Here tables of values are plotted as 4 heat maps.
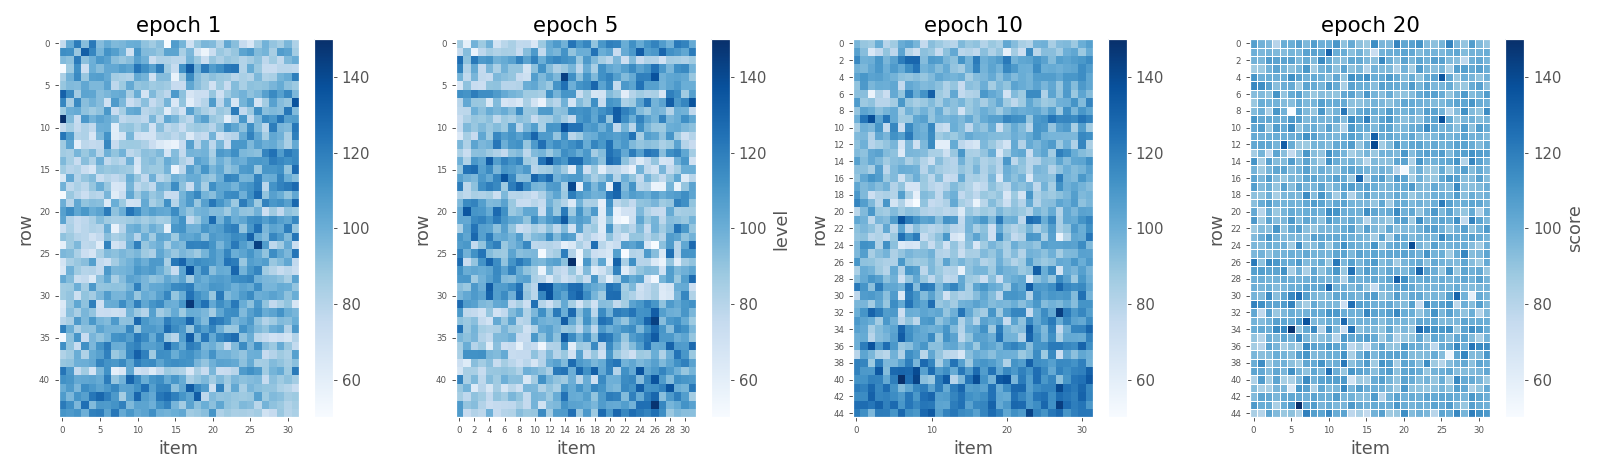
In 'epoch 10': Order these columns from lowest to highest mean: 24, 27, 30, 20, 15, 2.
15, 20, 2, 27, 24, 30
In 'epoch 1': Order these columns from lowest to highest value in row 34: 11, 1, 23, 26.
23, 26, 1, 11
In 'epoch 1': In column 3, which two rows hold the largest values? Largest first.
1, 43
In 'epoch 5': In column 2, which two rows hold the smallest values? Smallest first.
1, 41
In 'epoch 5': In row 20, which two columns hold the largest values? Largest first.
1, 5
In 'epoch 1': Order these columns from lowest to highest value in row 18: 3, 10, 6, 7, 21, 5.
7, 3, 5, 10, 6, 21
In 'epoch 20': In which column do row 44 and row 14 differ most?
0
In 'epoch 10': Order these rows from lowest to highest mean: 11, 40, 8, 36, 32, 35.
8, 11, 35, 32, 36, 40
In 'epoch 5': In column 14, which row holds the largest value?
4
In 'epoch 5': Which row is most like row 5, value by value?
39
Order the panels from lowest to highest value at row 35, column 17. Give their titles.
epoch 20, epoch 10, epoch 5, epoch 1
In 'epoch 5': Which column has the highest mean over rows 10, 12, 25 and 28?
14
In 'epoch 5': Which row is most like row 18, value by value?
38
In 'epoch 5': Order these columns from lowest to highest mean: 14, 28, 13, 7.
7, 13, 28, 14
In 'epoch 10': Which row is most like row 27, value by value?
37
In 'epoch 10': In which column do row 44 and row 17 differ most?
10
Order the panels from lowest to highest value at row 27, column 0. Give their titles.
epoch 1, epoch 10, epoch 20, epoch 5
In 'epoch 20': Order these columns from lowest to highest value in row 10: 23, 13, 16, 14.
16, 14, 13, 23
